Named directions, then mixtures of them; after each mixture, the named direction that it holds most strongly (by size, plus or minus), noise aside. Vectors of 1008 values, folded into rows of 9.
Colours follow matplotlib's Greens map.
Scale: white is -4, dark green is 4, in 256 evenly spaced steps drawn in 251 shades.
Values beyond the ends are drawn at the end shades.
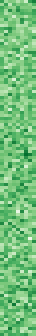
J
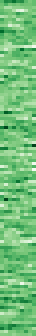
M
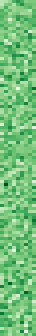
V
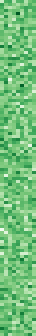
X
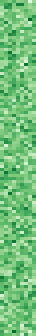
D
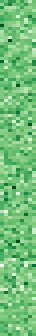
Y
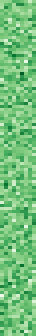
V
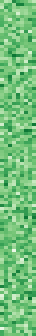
V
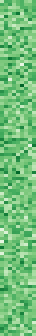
X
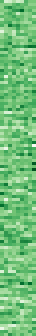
M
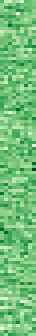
M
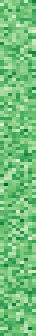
J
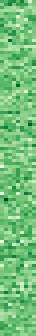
Y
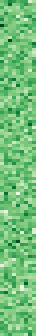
Y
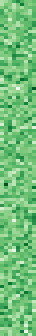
V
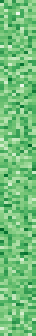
X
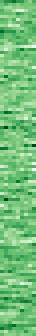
M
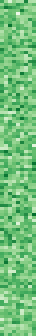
X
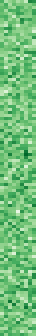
J
